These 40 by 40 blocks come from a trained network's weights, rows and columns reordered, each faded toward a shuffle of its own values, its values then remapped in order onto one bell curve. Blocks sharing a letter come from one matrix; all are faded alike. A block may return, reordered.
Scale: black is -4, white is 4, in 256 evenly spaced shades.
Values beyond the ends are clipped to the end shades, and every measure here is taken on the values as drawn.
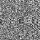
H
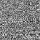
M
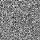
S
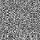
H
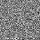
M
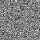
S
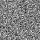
S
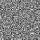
H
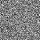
H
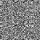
H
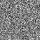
S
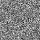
S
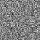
H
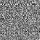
M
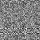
M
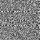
M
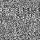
H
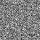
S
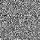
M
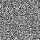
S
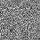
H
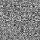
M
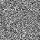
M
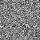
M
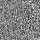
S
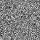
S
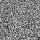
H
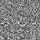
M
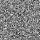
S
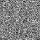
M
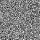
S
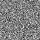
S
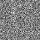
H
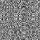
H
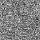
M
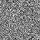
S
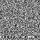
M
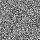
S
